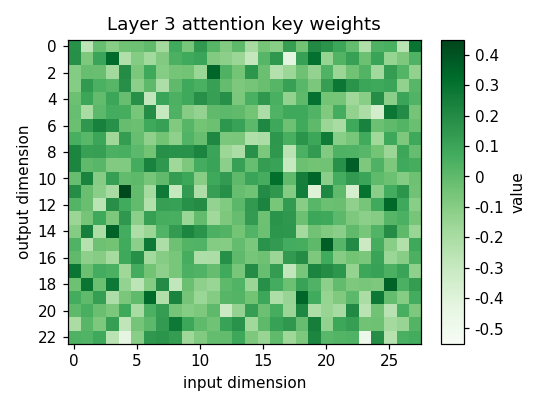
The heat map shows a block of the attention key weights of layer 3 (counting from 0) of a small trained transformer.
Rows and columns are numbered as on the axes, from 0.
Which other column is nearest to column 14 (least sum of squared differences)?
26
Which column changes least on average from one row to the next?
13
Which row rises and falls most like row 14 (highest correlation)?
12
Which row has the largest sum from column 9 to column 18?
10
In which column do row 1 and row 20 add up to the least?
17
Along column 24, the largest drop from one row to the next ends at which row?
5
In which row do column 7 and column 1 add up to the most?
18
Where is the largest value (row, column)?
11, 4
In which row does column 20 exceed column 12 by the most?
15
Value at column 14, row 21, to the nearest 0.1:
-0.2
